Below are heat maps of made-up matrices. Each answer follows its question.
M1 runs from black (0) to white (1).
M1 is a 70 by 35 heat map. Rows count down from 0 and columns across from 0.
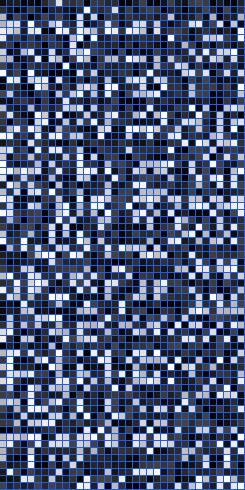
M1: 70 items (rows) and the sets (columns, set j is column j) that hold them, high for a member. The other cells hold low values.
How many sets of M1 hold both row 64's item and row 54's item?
5
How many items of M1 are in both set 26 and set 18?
0
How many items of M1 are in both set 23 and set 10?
2
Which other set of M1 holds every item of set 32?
4
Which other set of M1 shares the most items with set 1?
8
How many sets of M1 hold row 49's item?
1
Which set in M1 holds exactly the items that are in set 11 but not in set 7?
34
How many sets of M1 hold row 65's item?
8
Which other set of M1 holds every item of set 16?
12
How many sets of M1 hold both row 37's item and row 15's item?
1
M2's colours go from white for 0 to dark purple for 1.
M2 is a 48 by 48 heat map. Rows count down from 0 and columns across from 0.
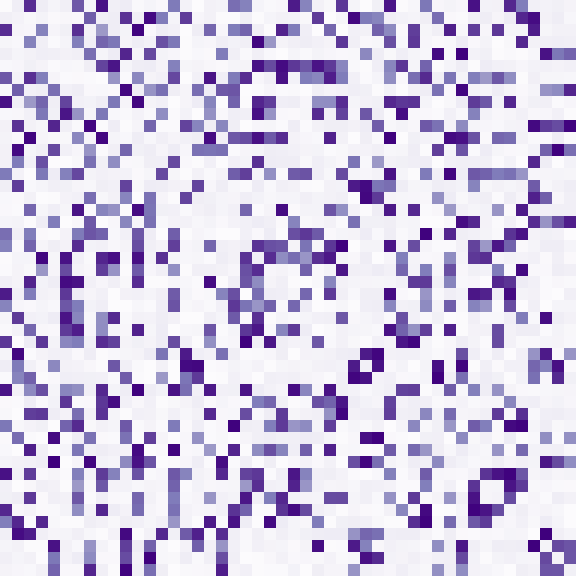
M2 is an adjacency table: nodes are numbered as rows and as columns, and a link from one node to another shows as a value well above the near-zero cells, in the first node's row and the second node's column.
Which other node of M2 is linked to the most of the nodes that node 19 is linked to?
node 39
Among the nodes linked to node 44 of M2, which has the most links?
node 2
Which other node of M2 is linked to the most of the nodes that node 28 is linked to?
node 32
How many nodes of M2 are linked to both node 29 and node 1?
5
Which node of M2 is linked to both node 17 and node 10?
node 12
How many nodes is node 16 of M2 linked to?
9
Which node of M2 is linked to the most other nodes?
node 6
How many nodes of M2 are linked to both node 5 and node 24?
6
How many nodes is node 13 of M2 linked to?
9
